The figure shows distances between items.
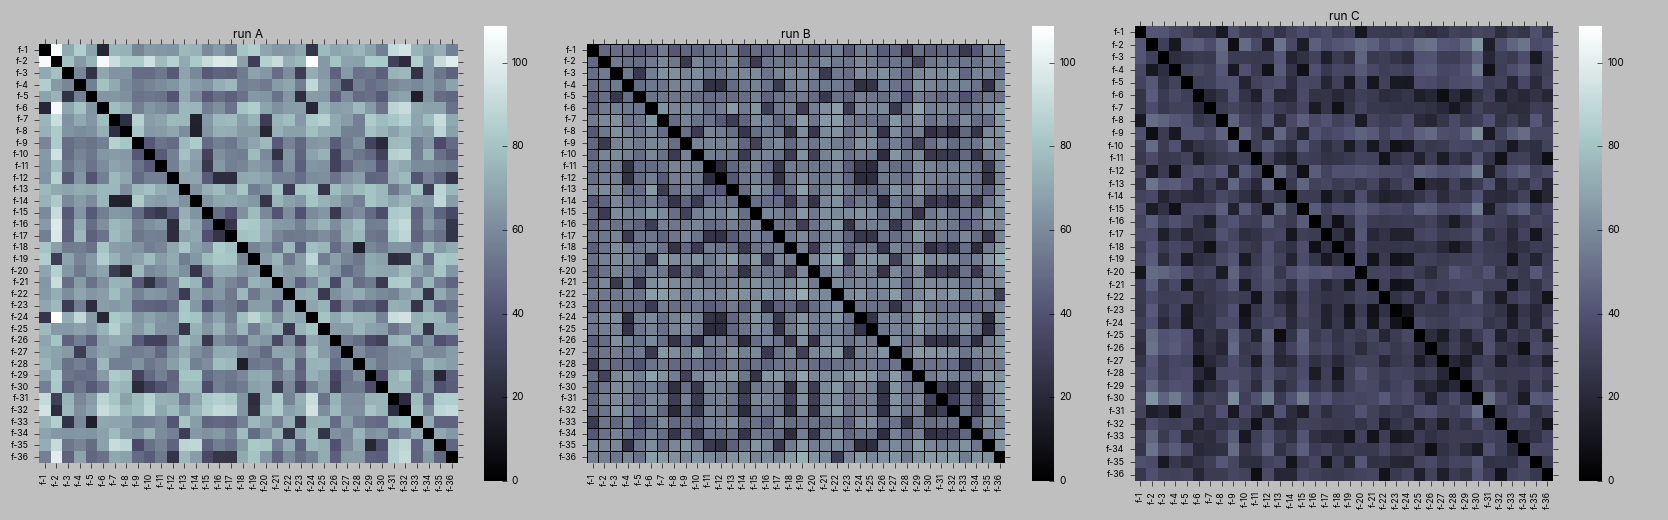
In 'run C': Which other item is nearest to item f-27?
f-6
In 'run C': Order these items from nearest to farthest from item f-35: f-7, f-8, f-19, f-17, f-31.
f-17, f-19, f-31, f-7, f-8
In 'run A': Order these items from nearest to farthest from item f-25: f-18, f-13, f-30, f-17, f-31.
f-13, f-31, f-17, f-30, f-18
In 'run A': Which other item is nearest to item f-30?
f-9
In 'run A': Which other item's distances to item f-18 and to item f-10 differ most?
f-28
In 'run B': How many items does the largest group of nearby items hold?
10
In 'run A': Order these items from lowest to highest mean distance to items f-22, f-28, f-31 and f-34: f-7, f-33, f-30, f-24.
f-30, f-33, f-7, f-24
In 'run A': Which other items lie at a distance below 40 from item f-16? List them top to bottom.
f-12, f-17, f-36
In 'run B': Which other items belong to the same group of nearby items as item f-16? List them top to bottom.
f-6, f-19, f-23, f-27
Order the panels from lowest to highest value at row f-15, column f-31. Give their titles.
run C, run B, run A
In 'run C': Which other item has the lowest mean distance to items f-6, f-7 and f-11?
f-27
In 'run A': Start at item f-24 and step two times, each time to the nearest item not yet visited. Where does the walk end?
f-1
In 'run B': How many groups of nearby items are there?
8
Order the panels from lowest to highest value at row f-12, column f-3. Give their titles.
run C, run A, run B
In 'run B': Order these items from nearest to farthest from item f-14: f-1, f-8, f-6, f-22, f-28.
f-8, f-1, f-28, f-6, f-22
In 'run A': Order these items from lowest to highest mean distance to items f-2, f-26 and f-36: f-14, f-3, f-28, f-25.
f-3, f-28, f-25, f-14
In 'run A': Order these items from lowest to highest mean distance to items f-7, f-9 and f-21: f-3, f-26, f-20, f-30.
f-30, f-26, f-3, f-20
